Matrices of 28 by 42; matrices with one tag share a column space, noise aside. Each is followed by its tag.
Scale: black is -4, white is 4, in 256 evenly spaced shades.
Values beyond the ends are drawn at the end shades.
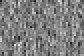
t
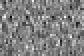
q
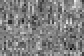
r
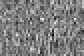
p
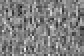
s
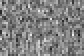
p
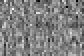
t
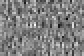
t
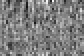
r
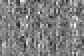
t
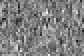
s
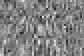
q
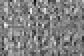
t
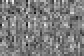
t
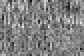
r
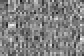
t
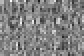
r
